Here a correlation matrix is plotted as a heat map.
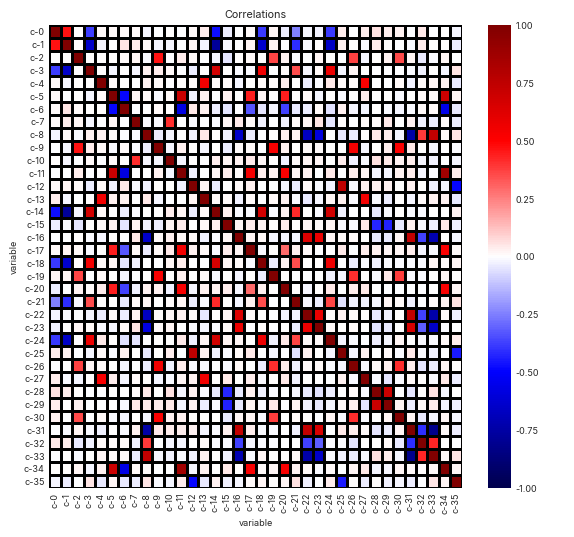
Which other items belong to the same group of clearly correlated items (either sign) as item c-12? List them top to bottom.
c-25, c-35
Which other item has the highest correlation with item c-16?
c-31
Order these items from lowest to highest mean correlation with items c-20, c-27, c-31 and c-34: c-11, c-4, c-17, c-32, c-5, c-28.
c-32, c-28, c-4, c-17, c-5, c-11
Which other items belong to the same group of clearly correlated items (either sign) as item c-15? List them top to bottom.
c-28, c-29
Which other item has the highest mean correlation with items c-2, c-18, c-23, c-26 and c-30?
c-9
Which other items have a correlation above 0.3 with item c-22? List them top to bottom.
c-16, c-23, c-31
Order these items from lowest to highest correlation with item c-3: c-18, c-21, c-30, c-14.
c-30, c-21, c-18, c-14
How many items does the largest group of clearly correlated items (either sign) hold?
7
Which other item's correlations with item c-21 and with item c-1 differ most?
c-14
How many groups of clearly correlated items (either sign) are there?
8
